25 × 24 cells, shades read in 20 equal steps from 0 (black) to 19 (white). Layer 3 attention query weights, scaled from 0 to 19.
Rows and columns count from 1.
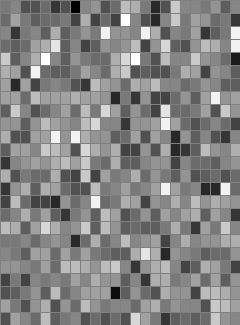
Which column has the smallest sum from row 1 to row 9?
16
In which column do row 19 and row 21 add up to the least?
14
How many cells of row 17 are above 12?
3
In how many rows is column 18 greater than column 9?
9
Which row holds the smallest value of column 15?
22
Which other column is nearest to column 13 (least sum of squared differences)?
20
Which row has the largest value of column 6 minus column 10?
4
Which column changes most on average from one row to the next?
17
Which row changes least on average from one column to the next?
13
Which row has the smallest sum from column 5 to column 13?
1
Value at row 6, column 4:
18
